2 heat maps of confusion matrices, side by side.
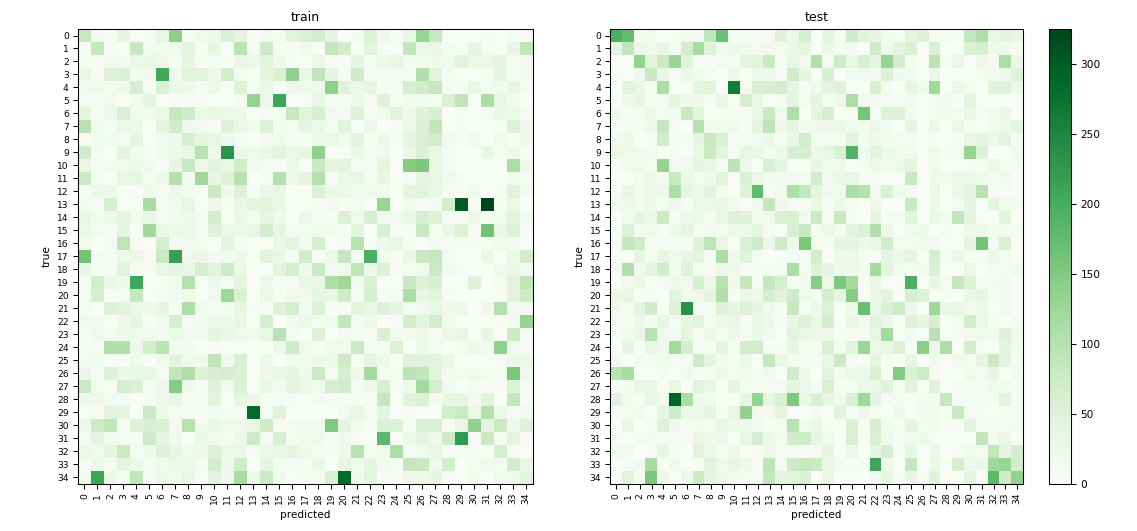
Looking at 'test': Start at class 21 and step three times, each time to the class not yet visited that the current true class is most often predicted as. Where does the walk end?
22
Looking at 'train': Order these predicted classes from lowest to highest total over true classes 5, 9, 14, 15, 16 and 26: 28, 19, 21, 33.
19, 28, 21, 33
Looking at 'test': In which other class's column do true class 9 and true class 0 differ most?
1
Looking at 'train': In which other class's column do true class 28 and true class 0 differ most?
7
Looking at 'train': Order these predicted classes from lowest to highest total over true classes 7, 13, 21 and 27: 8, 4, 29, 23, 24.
24, 4, 8, 23, 29
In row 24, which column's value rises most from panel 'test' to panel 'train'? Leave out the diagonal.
32
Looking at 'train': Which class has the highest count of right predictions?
30
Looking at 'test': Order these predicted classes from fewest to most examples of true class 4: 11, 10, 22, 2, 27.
11, 2, 22, 27, 10
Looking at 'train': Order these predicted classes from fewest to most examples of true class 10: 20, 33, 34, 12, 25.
34, 20, 12, 33, 25
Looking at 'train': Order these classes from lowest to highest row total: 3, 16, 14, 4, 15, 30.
16, 14, 4, 15, 3, 30
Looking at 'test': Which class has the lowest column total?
28
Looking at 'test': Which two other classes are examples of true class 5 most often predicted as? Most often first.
20, 11
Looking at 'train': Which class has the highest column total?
26
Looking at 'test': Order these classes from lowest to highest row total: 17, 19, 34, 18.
17, 18, 34, 19
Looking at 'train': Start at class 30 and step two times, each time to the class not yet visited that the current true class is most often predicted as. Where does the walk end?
4
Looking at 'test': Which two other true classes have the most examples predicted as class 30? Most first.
9, 0
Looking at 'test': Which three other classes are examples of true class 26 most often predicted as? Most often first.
24, 1, 0
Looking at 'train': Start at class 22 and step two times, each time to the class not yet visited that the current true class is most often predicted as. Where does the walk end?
20
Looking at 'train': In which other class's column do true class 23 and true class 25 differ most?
15
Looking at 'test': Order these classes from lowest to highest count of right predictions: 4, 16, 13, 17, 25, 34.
25, 17, 13, 4, 34, 16
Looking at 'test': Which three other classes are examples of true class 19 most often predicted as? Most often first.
25, 17, 20
